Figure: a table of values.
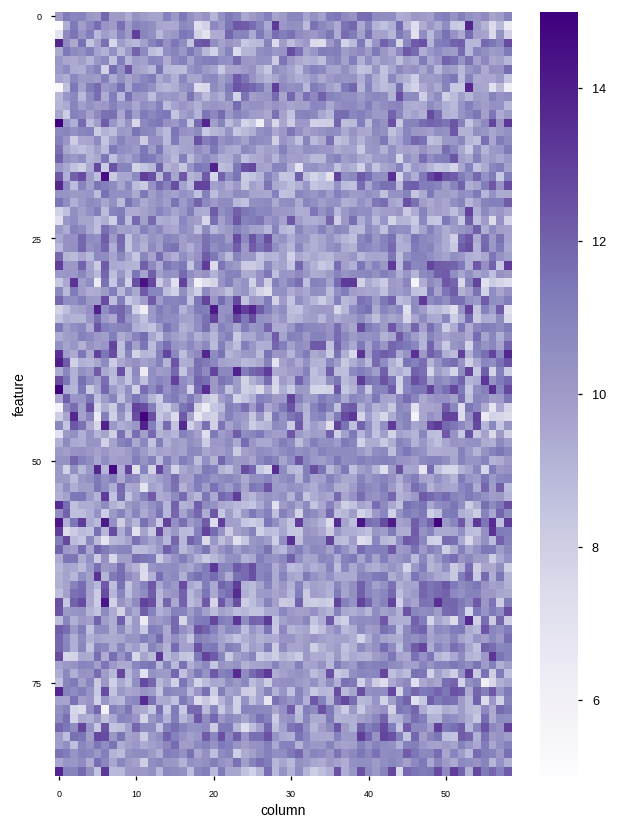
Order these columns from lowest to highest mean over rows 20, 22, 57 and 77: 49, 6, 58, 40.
40, 58, 6, 49
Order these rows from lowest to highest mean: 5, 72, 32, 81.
72, 5, 32, 81
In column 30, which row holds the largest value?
59
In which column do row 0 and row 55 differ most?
0
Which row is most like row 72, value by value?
58
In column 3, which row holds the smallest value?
78
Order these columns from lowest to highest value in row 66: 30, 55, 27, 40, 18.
30, 18, 55, 27, 40
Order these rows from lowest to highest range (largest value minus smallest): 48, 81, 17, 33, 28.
48, 81, 28, 17, 33
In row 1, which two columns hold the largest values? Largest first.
53, 28
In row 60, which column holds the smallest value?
50
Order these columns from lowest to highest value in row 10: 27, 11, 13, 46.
46, 27, 11, 13
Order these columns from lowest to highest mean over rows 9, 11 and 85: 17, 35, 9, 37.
35, 17, 37, 9
